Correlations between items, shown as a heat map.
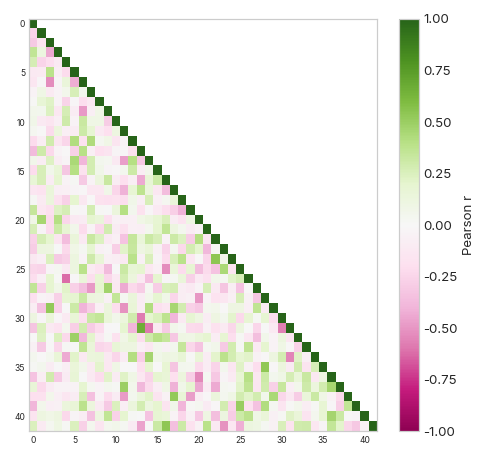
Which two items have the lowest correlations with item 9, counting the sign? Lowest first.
6, 25
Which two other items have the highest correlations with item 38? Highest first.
17, 29
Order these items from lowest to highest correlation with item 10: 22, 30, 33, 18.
18, 22, 30, 33
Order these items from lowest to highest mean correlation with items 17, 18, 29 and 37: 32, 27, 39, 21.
39, 32, 21, 27
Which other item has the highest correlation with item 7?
12
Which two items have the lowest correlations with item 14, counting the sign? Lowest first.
31, 11
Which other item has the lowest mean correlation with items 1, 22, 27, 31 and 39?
37
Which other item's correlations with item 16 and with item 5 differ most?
25
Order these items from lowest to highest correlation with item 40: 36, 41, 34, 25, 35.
41, 34, 35, 25, 36
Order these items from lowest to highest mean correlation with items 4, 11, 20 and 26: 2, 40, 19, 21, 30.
2, 21, 40, 30, 19
